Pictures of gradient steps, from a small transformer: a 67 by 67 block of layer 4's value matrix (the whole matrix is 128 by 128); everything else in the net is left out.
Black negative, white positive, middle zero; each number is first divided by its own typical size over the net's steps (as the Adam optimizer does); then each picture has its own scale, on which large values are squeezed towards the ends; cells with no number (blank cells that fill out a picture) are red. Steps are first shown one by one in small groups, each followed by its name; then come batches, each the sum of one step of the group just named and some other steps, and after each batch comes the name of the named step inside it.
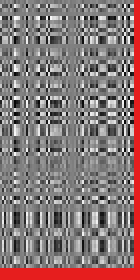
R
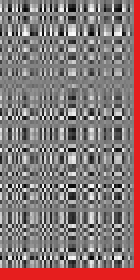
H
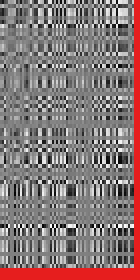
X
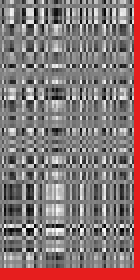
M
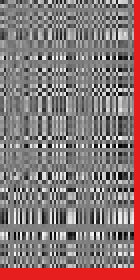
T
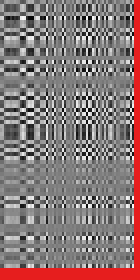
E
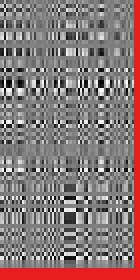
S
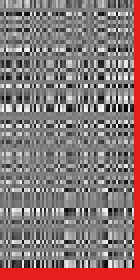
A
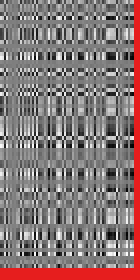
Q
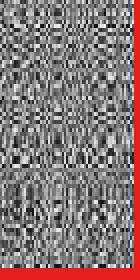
M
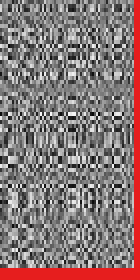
H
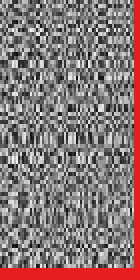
A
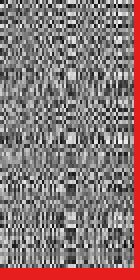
X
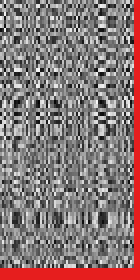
R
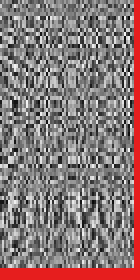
R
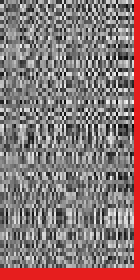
T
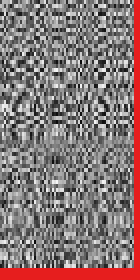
A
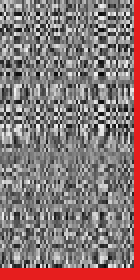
A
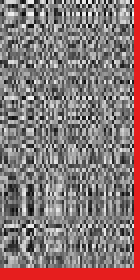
M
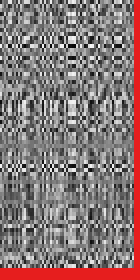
M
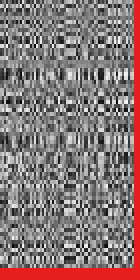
S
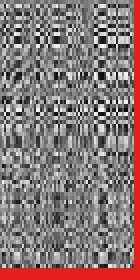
A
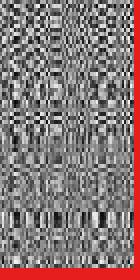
R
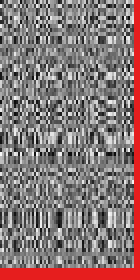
R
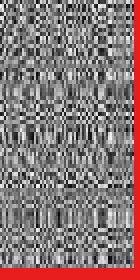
E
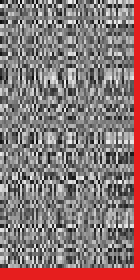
X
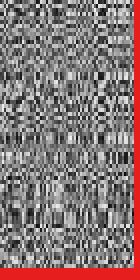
M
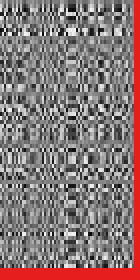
H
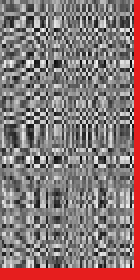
E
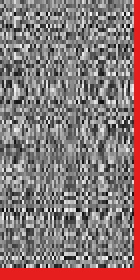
S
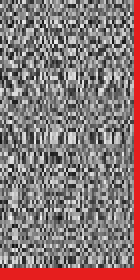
S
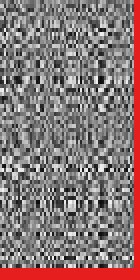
S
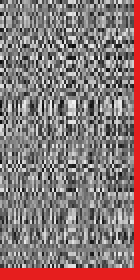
T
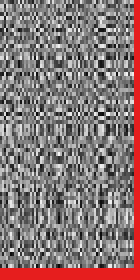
Q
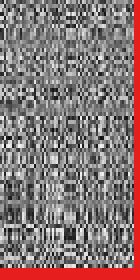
M
